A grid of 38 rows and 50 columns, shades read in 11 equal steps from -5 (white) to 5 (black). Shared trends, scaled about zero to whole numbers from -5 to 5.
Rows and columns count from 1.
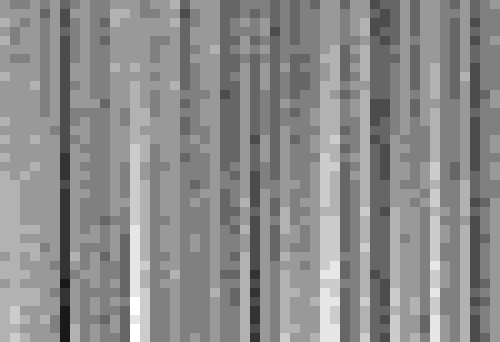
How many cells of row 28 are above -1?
24
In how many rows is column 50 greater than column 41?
12
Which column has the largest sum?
7
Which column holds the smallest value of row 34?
14
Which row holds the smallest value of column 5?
36
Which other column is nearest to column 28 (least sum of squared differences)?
23
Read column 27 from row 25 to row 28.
-1 -1 -1 -1
